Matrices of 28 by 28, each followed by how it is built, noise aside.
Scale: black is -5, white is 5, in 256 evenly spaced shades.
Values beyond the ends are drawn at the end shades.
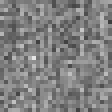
blocks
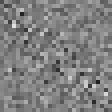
banded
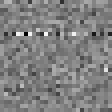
uneven rows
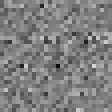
uneven rows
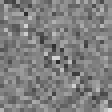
banded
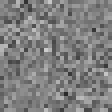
block diagonal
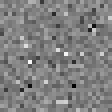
sparse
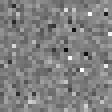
sparse
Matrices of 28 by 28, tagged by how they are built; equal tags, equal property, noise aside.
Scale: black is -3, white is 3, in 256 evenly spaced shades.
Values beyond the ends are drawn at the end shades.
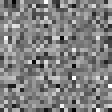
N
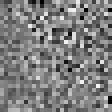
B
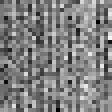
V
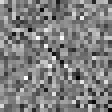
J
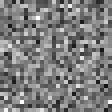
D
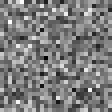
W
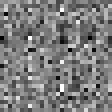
N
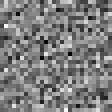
W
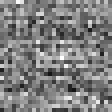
V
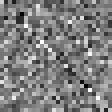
J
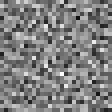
W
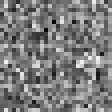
V
